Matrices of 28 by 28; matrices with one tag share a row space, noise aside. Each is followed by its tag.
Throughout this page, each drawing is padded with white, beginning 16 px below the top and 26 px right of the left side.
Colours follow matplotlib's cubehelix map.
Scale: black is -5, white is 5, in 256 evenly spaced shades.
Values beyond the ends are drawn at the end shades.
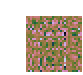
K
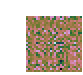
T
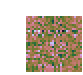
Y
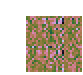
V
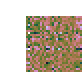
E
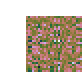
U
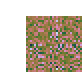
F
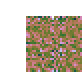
Y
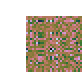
F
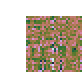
Y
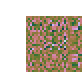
K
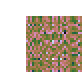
K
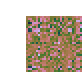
U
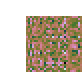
K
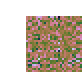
U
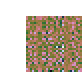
V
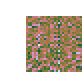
U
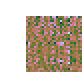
T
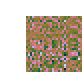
K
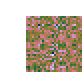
Y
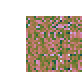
T
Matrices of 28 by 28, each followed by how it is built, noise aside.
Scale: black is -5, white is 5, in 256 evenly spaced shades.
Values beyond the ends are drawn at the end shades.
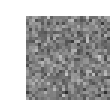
repeating columns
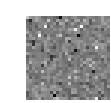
sparse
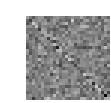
diagonal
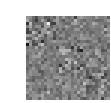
block diagonal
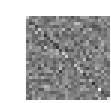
diagonal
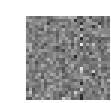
uneven columns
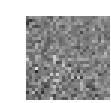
lower triangular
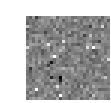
sparse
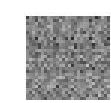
repeating columns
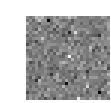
sparse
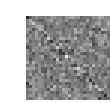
diagonal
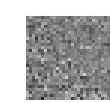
lower triangular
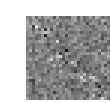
banded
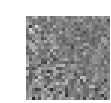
lower triangular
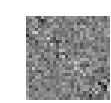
block diagonal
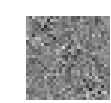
block diagonal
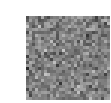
blocks
